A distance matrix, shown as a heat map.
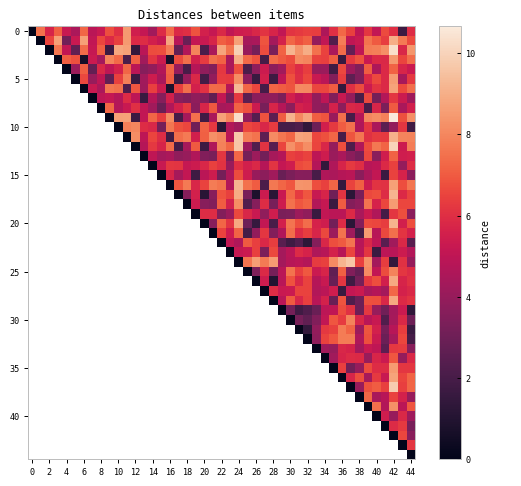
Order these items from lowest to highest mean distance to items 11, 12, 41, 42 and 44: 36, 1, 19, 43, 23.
19, 23, 36, 43, 1
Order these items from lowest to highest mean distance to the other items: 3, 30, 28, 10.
28, 10, 30, 3
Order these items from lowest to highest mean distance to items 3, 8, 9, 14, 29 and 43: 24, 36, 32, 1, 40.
36, 40, 32, 1, 24
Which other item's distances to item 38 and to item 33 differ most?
21
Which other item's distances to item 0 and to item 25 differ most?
43
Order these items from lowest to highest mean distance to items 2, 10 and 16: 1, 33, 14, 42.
33, 14, 1, 42
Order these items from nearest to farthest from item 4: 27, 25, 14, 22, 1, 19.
25, 1, 14, 19, 27, 22
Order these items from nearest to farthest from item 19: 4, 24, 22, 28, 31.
22, 31, 4, 28, 24
